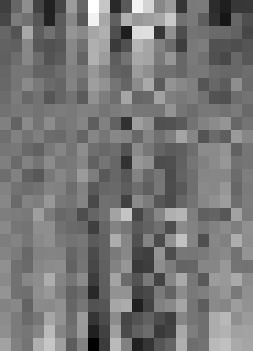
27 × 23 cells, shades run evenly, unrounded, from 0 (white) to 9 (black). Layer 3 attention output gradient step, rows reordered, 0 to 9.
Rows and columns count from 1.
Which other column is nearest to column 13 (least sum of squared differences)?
14
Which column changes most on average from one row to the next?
12
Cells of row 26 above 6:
5
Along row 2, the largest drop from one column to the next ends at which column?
9
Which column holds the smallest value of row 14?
8
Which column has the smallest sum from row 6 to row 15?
13
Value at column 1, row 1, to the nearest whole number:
7
